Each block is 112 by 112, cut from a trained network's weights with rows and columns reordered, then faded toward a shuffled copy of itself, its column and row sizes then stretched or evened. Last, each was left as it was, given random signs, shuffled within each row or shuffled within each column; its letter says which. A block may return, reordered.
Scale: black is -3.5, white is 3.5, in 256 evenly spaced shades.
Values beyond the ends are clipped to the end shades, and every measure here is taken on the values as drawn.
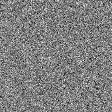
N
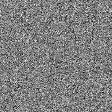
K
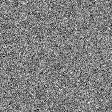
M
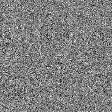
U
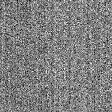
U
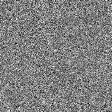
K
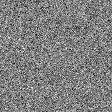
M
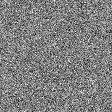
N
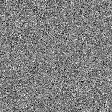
M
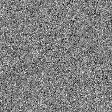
N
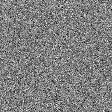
N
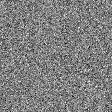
N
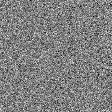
K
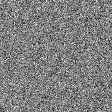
M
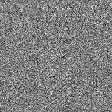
U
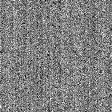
N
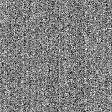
U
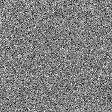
M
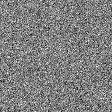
N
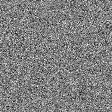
M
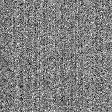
N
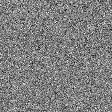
M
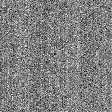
N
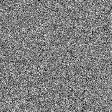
K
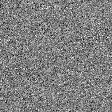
M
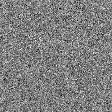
K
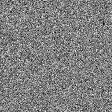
M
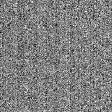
U
